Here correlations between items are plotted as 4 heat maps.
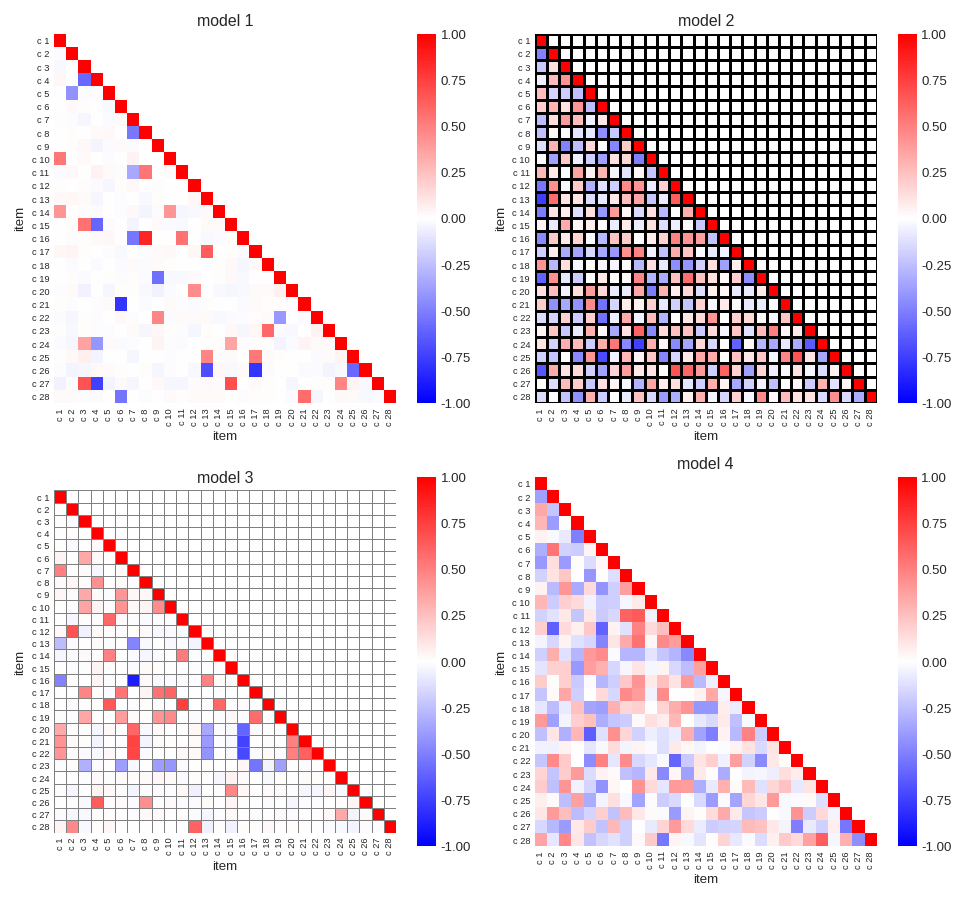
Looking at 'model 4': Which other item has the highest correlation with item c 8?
c 11
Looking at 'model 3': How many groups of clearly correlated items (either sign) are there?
7
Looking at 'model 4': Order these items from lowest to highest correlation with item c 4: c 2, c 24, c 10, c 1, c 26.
c 2, c 26, c 24, c 10, c 1
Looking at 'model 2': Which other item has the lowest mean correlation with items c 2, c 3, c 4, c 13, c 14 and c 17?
c 1
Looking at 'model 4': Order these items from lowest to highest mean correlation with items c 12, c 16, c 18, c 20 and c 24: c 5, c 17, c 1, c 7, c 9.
c 5, c 17, c 1, c 7, c 9
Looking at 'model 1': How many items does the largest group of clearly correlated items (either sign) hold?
5
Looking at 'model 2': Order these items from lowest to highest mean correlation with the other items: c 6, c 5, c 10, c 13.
c 6, c 10, c 5, c 13
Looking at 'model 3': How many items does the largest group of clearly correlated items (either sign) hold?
7
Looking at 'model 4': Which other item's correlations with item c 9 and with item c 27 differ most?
c 3
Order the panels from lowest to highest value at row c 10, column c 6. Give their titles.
model 2, model 4, model 1, model 3
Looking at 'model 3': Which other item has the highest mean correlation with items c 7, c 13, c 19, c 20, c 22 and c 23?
c 21
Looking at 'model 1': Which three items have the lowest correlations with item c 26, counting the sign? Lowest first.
c 17, c 13, c 25
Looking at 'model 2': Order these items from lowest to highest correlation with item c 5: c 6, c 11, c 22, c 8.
c 6, c 8, c 11, c 22
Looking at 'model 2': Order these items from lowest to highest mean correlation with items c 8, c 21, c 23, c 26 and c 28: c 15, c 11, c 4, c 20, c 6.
c 6, c 4, c 11, c 15, c 20
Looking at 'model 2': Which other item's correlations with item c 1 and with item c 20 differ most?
c 13
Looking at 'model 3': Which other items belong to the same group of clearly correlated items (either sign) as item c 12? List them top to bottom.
c 2, c 28
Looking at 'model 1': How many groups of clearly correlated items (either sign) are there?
9
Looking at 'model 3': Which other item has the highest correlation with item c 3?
c 17
